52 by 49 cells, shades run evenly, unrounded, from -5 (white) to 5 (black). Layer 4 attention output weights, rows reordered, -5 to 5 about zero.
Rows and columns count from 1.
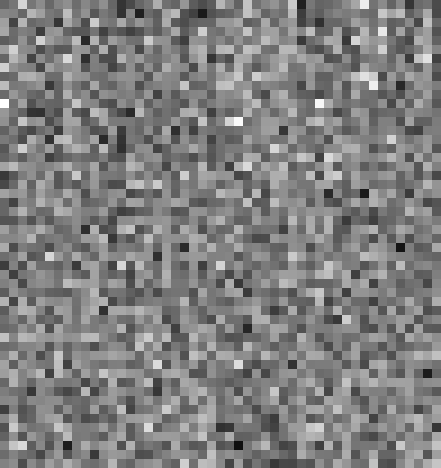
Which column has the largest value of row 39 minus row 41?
27
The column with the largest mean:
15
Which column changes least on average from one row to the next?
24
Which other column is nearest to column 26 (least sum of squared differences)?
25
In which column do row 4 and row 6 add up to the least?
43
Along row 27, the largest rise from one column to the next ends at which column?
13
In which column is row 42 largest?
48
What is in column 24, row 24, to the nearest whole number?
0
